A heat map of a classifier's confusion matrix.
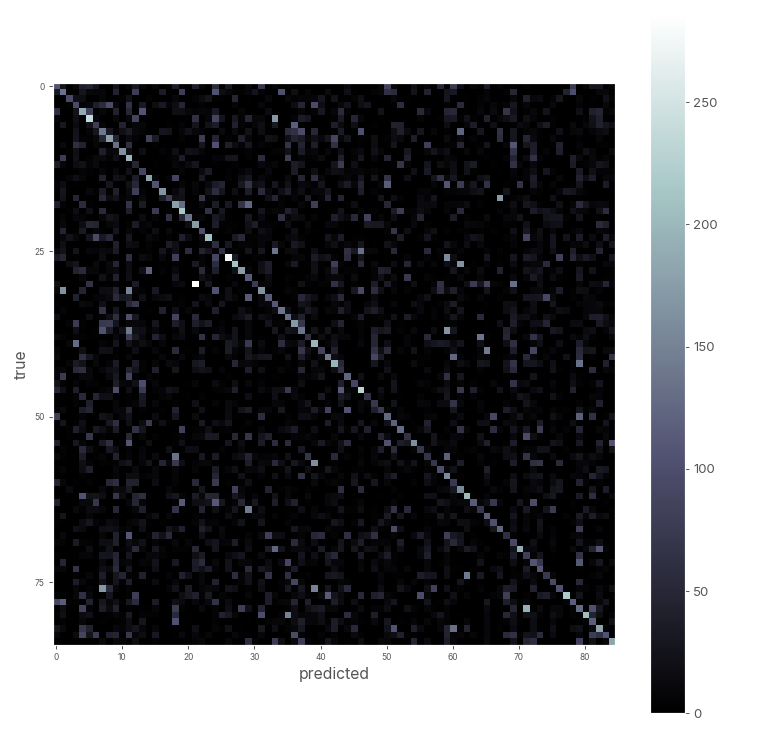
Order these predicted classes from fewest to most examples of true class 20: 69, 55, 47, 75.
69, 75, 55, 47
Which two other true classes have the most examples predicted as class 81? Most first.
79, 83
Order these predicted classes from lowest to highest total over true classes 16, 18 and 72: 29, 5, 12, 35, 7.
5, 7, 12, 35, 29
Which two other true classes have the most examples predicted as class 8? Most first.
3, 36
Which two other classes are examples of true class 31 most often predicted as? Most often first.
1, 11
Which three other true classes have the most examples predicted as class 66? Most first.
50, 63, 52
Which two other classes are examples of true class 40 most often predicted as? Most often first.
65, 72
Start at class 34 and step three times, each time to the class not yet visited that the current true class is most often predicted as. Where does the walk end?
27
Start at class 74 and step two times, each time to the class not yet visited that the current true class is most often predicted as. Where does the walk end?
4
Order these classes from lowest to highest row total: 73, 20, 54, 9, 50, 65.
65, 73, 50, 20, 9, 54
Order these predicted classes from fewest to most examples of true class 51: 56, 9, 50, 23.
23, 50, 56, 9
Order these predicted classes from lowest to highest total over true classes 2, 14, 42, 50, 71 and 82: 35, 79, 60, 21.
35, 21, 60, 79
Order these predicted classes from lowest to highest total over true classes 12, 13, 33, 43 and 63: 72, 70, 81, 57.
57, 70, 81, 72
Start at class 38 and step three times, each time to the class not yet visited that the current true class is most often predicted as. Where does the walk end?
53
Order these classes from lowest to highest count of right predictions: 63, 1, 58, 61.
58, 63, 1, 61
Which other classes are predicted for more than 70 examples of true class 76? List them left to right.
7, 39, 57
